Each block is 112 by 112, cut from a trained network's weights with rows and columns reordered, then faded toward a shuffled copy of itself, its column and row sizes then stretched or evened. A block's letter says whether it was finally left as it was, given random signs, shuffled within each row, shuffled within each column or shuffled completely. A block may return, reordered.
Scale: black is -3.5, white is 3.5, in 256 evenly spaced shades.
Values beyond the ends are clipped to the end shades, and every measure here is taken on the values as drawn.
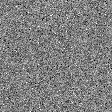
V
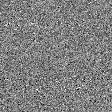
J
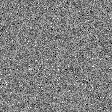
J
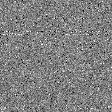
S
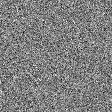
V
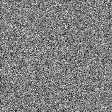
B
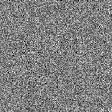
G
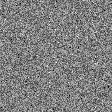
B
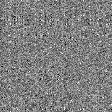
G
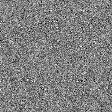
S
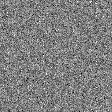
B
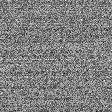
J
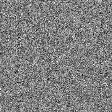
B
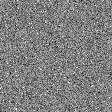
V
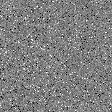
V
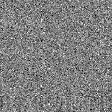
G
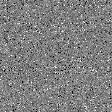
S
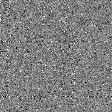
S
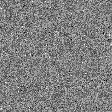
S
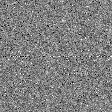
J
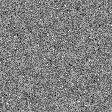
V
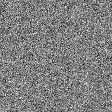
B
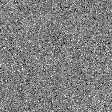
J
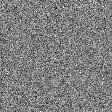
S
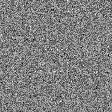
S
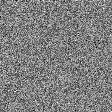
S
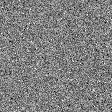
V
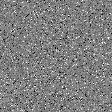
B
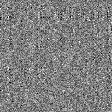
G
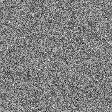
B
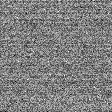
J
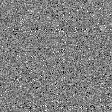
G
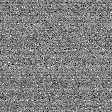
J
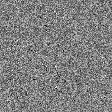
S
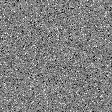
V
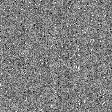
B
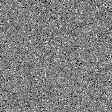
B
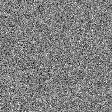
B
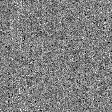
B
